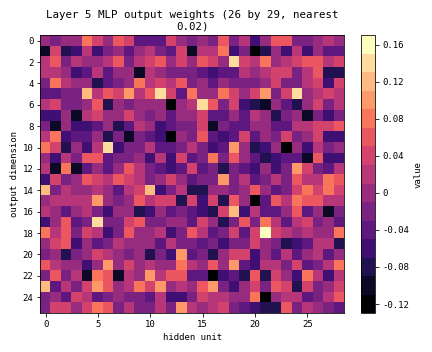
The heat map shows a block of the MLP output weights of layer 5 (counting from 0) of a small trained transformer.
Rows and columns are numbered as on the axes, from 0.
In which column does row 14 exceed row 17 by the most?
0
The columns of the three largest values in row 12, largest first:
24, 2, 8
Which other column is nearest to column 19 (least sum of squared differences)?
7
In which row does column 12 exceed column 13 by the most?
15
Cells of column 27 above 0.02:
4
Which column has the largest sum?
5
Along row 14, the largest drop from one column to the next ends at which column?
11
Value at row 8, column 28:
0.06
